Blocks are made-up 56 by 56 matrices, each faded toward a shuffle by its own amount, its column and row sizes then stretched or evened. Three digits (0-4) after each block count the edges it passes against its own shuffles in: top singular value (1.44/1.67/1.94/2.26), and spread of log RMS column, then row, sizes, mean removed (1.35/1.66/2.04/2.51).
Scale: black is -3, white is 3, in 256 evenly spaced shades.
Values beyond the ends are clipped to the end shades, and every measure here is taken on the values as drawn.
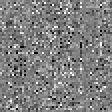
0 3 3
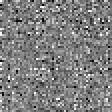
2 3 3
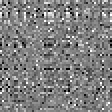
4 2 3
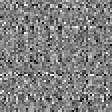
3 0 3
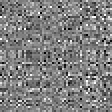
4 3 3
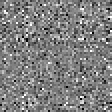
2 2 2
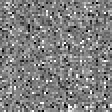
0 2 2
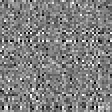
4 2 3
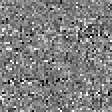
0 1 3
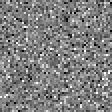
1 0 0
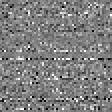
2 0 4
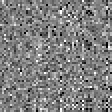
3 3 1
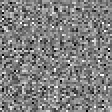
2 2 2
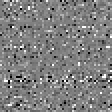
1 2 4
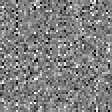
2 3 0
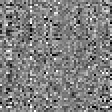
3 4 1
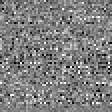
1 0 4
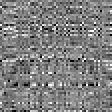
4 1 4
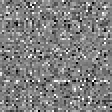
3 1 2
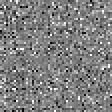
2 1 2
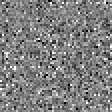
1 2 3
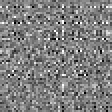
3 3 4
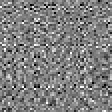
4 2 2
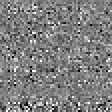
2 2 4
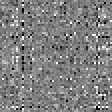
3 3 3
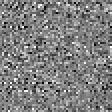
2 1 3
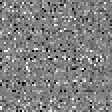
1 0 4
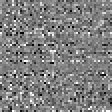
2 2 4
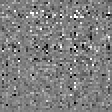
1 3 3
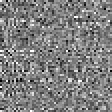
3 1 3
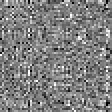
3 2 1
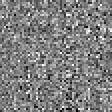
2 2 2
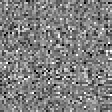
2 0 3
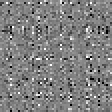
2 4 3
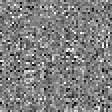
2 2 1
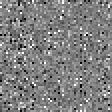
0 4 1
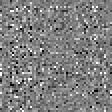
0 3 2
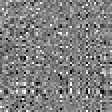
4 4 2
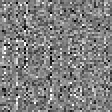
3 4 1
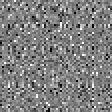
4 2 1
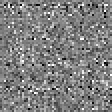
0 3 3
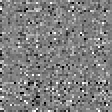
0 2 3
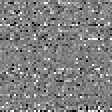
3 1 4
